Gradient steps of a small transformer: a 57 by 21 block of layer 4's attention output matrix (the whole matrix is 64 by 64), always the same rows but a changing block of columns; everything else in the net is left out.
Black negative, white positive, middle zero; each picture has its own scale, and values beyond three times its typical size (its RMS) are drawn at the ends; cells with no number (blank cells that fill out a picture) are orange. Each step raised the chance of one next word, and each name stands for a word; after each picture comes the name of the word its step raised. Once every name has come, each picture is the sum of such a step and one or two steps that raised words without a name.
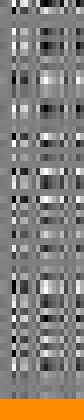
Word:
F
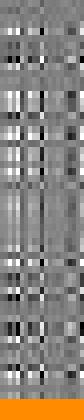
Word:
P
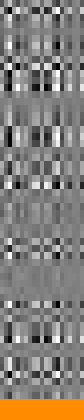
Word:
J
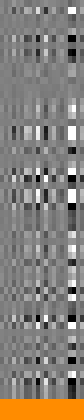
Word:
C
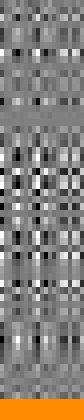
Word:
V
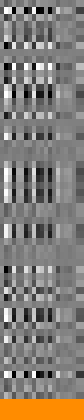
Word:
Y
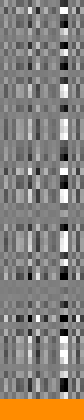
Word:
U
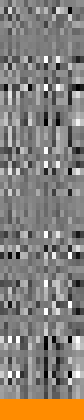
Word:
J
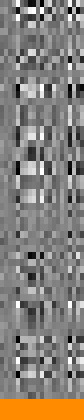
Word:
J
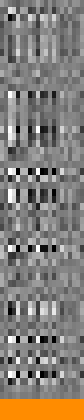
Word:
C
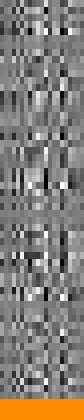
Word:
P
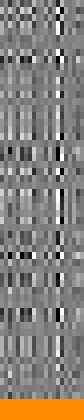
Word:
V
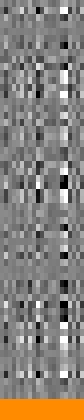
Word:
J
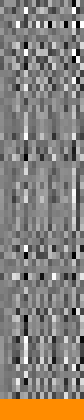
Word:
U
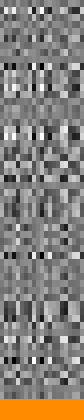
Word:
J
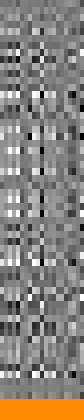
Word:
P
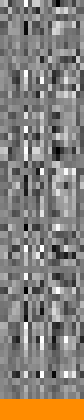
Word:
J
